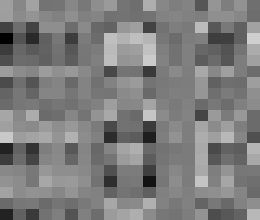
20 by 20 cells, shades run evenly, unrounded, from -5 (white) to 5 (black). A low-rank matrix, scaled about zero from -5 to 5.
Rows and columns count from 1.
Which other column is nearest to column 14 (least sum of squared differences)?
7
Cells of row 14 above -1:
16
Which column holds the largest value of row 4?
1
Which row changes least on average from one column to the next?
2
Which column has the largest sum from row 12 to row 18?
12
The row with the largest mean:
4
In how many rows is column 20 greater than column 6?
9
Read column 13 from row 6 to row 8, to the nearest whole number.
0 0 0
